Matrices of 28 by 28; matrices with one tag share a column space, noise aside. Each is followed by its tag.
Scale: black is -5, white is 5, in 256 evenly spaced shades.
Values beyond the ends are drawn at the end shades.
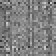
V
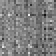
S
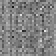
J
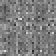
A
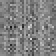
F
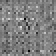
A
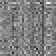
V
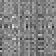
F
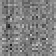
F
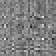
F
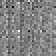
J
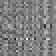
F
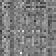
J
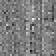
A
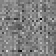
A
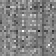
J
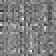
A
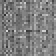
J
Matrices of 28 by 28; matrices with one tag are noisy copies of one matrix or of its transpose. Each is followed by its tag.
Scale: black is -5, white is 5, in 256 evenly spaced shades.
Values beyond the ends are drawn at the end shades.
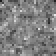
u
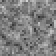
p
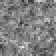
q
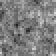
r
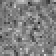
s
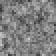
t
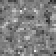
u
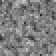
s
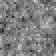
q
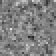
s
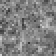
q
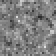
p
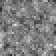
t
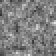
u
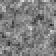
p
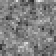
q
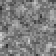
t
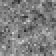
r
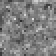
t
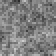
r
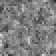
t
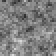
r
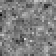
t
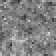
r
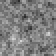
r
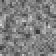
s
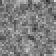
s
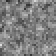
t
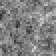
r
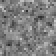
p
